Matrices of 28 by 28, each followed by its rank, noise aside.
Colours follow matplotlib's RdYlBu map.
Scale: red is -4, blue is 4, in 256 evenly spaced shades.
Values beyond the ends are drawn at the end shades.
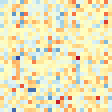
seven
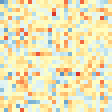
seven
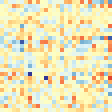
five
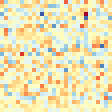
eight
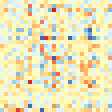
four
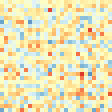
five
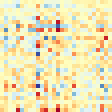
four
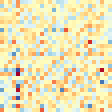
six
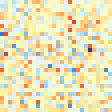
seven
